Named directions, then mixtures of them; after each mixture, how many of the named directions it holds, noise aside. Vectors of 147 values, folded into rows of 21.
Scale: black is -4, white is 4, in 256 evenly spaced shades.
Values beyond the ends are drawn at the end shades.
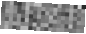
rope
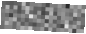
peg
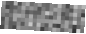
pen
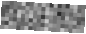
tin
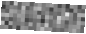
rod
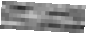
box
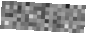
one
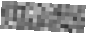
three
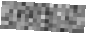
one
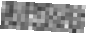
four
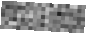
two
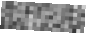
two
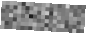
one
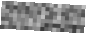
four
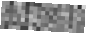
one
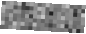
four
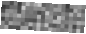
three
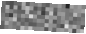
one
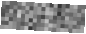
one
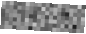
four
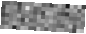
four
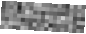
four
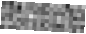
four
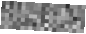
two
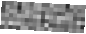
four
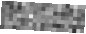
four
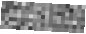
four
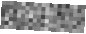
one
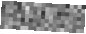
three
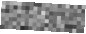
three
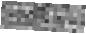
two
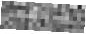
four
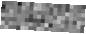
two
